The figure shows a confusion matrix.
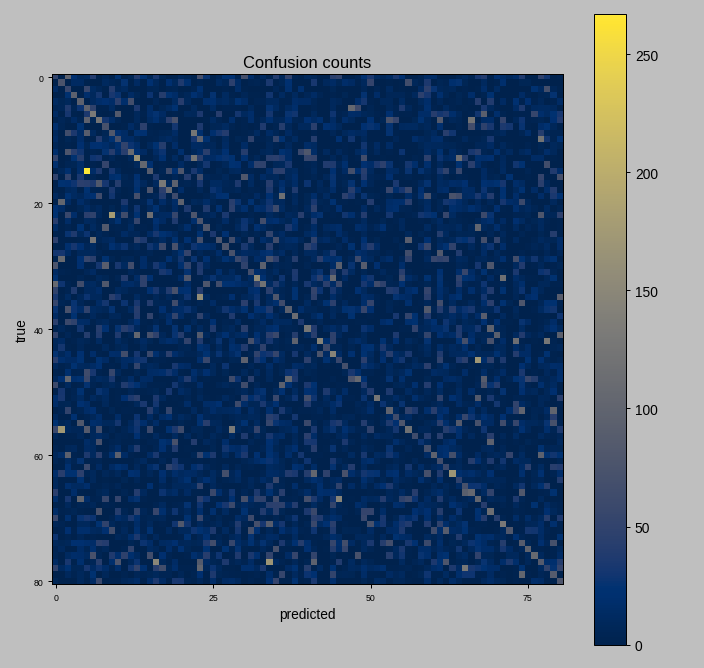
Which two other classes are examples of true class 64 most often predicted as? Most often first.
35, 80
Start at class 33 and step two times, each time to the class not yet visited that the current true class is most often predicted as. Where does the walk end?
2
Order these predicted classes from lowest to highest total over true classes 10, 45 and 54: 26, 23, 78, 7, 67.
26, 78, 7, 23, 67
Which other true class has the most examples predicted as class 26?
33
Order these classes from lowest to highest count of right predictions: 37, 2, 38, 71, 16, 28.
16, 2, 28, 37, 38, 71
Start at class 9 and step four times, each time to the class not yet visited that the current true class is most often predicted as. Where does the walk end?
47
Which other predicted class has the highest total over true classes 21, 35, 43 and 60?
23
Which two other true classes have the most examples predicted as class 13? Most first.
41, 19
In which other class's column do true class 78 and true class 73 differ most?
65
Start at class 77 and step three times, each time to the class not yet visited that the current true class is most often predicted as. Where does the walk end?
36
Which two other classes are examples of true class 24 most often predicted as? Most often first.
67, 8
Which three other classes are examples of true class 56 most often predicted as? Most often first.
1, 28, 5
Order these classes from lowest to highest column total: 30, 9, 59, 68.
9, 30, 68, 59
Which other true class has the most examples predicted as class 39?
12
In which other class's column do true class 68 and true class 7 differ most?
66
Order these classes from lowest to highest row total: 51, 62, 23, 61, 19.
61, 23, 62, 51, 19
